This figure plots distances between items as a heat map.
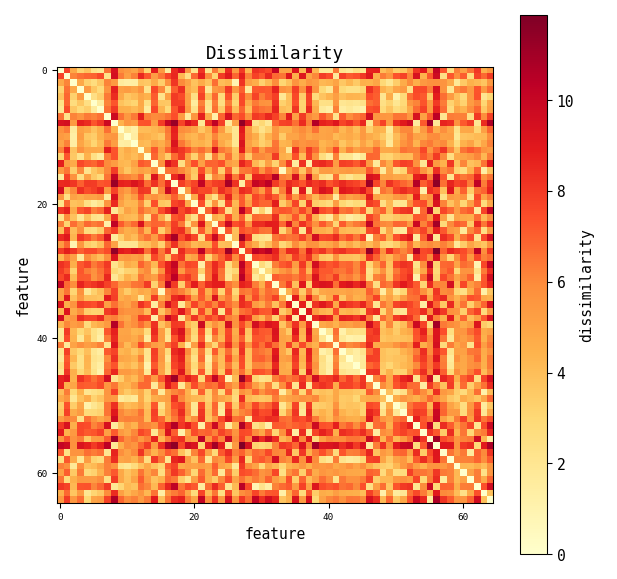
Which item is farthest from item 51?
56
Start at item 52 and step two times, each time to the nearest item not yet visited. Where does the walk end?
3
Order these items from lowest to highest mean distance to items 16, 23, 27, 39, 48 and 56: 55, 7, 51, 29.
51, 7, 55, 29
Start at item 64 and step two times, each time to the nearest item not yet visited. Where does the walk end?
38
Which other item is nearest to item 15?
33
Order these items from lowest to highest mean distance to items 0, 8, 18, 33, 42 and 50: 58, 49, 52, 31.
49, 58, 31, 52
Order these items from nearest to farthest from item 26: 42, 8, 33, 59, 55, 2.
2, 59, 33, 42, 8, 55
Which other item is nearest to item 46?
25
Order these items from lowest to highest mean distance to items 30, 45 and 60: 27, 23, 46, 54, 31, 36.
36, 31, 46, 54, 23, 27
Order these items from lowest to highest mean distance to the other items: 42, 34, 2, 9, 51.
2, 9, 42, 51, 34
